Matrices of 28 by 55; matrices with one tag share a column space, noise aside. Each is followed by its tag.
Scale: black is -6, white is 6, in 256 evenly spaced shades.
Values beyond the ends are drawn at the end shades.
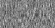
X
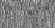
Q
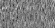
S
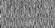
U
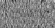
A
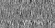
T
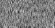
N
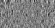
A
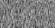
N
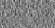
A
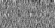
A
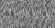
N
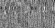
Q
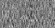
X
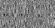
U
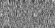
A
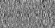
A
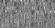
Q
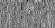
Q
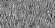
X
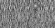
S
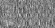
U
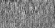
Q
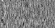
X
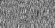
N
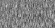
X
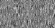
U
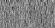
Q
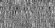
Q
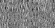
S
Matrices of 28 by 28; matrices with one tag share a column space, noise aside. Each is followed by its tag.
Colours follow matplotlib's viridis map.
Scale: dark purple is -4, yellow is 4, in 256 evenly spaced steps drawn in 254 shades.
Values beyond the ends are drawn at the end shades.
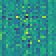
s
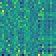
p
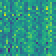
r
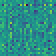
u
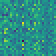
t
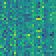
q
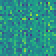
r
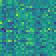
t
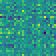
s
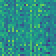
u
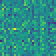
t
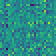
u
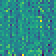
p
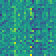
t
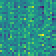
q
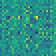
s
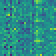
t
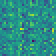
t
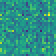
r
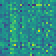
u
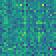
u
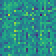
r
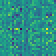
t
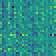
q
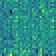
p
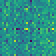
t
